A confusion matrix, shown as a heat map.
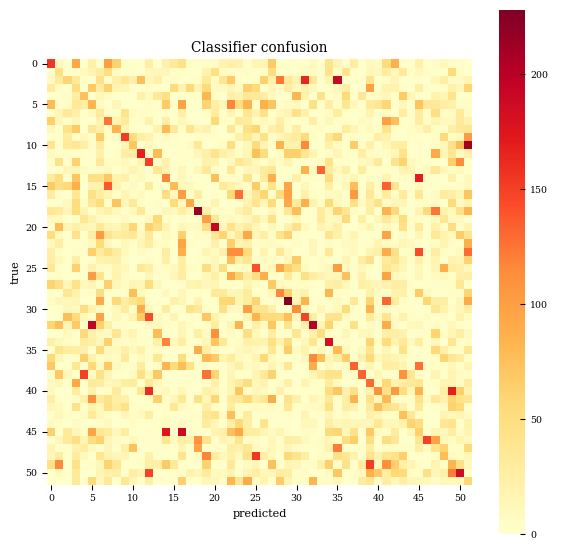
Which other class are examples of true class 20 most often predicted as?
1
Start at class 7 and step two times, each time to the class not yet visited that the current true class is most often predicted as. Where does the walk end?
5
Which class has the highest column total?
41
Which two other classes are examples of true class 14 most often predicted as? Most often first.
45, 27
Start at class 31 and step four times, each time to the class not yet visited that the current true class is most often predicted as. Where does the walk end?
39
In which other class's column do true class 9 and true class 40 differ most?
49
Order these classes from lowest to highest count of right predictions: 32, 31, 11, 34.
31, 11, 34, 32
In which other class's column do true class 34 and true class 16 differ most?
23
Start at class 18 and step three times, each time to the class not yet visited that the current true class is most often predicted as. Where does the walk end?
29
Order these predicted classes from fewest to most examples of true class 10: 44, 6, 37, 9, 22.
44, 9, 6, 22, 37
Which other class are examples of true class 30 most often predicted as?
24
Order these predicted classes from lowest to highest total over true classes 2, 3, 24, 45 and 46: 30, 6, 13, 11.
13, 11, 30, 6
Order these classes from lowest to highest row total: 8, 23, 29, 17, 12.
12, 8, 17, 23, 29
